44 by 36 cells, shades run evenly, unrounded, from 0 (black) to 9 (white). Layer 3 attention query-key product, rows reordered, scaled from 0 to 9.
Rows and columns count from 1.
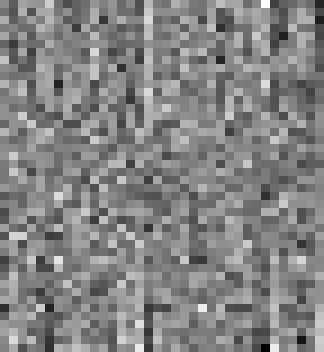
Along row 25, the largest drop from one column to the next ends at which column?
30
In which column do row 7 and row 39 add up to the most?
23
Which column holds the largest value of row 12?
17
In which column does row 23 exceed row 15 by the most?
14
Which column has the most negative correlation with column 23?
27
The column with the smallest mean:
35
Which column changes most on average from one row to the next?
11
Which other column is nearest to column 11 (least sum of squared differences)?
21
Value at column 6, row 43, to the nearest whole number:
2
